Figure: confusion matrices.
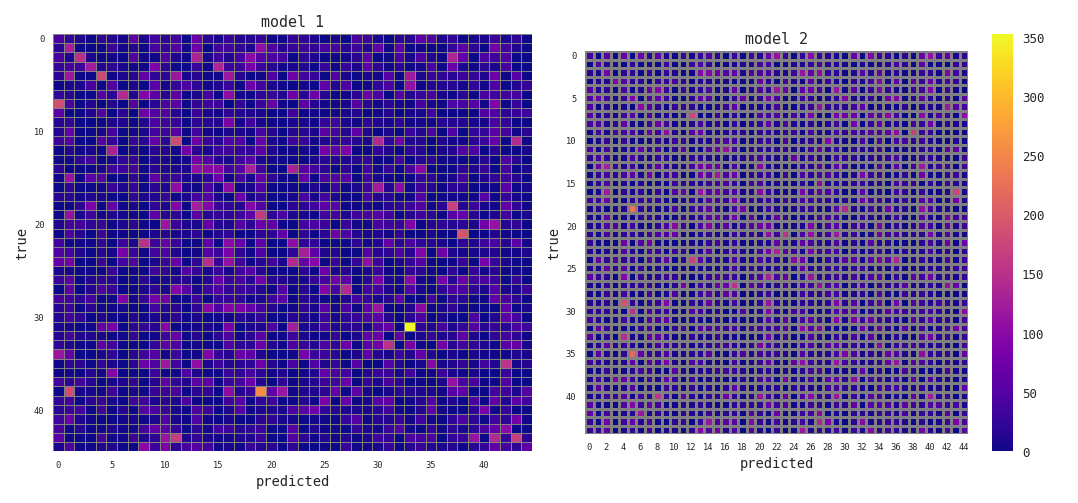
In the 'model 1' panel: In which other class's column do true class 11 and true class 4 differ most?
30
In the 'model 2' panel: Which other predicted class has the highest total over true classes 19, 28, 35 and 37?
5
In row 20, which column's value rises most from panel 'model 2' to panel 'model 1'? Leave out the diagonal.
41
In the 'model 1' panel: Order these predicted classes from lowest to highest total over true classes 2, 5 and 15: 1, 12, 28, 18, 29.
28, 12, 29, 1, 18
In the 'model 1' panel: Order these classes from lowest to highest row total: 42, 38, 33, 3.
42, 3, 33, 38
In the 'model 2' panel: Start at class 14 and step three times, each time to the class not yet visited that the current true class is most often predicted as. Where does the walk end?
17
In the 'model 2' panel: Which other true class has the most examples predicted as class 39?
13
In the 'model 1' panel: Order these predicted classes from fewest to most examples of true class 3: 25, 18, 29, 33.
33, 25, 29, 18
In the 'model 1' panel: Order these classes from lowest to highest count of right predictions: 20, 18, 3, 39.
39, 20, 18, 3
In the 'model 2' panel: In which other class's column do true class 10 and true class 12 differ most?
28
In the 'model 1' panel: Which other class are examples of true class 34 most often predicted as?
0
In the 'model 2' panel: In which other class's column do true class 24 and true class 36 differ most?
12
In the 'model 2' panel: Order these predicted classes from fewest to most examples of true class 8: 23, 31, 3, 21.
3, 23, 21, 31
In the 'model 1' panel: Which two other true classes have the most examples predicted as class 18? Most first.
14, 2
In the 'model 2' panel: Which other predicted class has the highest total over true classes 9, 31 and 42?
38
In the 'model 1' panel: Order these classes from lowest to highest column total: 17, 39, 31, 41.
39, 31, 17, 41
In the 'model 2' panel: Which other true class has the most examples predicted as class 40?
0
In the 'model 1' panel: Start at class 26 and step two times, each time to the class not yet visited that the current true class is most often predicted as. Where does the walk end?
31
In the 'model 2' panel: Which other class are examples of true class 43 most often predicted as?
27
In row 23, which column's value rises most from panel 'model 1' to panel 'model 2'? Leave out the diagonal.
22
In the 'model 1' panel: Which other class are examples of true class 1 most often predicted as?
19
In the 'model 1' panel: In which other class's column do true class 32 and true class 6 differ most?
8
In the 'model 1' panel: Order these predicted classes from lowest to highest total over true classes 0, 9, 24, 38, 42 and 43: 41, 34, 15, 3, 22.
3, 15, 34, 22, 41
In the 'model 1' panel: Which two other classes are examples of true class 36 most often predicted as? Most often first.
5, 25
